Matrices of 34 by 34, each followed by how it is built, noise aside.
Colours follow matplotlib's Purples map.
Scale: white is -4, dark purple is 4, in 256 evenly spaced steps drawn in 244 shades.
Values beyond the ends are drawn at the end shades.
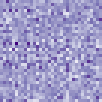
low rank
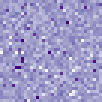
sparse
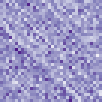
Toeplitz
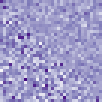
lower triangular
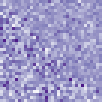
lower triangular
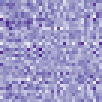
low rank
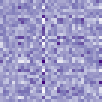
low rank
